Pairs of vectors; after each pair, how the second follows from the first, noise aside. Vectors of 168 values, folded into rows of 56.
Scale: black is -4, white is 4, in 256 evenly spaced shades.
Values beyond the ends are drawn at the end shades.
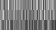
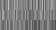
shrunk.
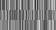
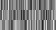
shuffled.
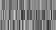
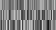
copied.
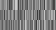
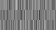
shrunk.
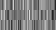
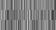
shrunk.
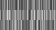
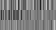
reversed, negated, partly zeroed.
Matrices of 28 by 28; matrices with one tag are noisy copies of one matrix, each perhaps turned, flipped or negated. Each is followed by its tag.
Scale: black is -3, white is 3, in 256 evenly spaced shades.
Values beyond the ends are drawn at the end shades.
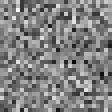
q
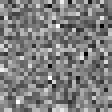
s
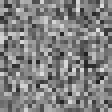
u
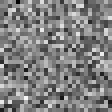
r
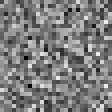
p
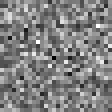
p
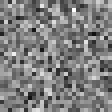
q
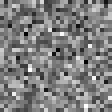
p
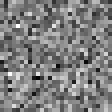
s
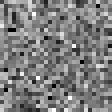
r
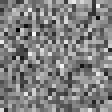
q
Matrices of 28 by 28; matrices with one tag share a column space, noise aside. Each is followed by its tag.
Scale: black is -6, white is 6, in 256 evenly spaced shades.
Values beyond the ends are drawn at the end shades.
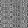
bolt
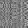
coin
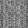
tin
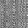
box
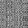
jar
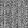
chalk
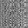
tin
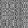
coin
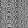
bolt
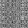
bolt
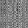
box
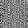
box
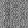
coin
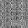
coin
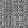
jar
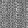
box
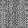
tin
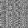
tin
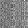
coin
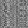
tin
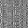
chalk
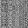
tin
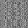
coin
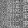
jar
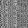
tin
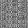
bolt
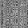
chalk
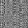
box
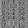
coin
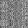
coin
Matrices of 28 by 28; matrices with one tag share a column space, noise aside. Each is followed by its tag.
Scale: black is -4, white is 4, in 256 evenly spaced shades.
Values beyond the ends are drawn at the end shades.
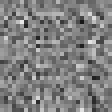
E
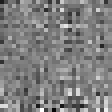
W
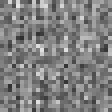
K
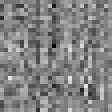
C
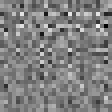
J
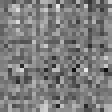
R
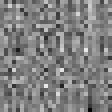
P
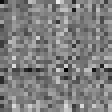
R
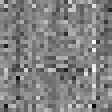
R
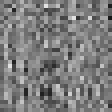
C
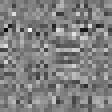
J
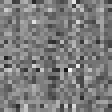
R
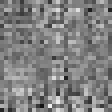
W
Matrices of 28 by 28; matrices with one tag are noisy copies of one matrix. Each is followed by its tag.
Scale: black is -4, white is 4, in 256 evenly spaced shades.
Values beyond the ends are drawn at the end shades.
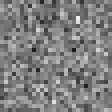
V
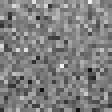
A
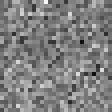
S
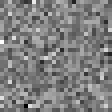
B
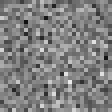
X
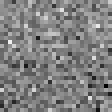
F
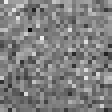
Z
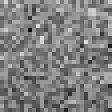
Z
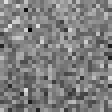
Z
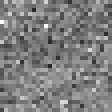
S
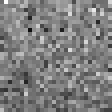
Z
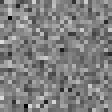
B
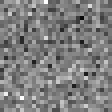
S
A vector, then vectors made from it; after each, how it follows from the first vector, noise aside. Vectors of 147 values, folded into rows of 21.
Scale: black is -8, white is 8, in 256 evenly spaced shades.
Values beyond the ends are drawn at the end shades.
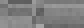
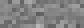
sign-scrambled.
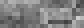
wrapped around, scaled up.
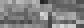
reversed, negated, scaled up.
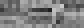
wrapped around, scaled up.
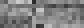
negated, scaled up.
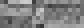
negated, scaled up.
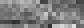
reversed, negated, scaled up.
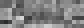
wrapped around, scaled up.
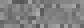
sign-scrambled.
